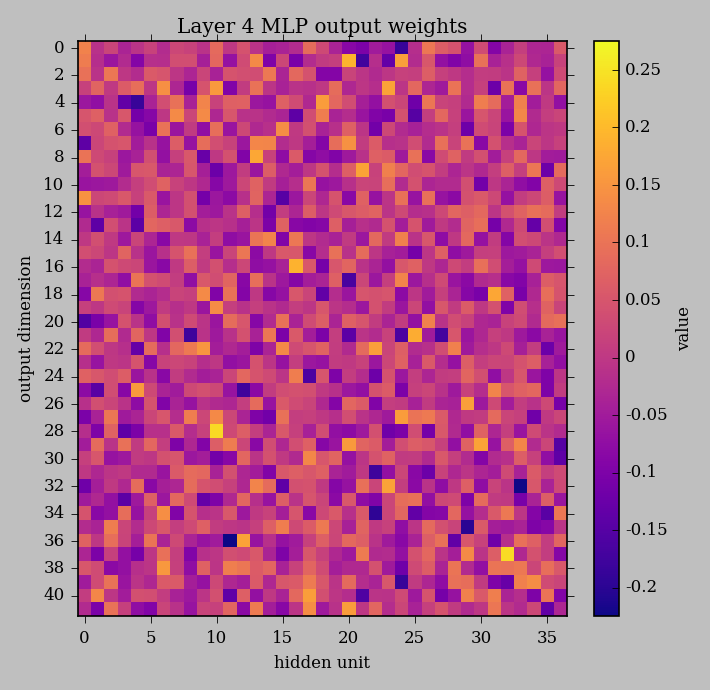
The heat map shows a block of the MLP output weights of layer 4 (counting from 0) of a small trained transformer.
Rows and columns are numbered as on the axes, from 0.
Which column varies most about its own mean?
24
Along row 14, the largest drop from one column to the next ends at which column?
15
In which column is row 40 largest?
17
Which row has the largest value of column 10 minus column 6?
28
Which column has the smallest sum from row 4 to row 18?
4
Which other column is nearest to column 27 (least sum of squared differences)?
7
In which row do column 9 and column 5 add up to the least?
6
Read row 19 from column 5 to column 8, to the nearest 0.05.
-0.05 0 0 0
